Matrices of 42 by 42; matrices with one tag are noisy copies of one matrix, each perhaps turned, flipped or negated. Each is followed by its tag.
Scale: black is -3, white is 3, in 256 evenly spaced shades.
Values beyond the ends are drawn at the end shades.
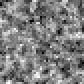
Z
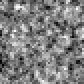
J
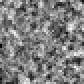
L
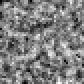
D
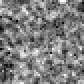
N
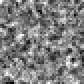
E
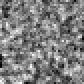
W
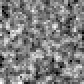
W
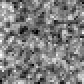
N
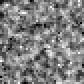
D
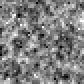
J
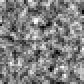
E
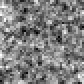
N
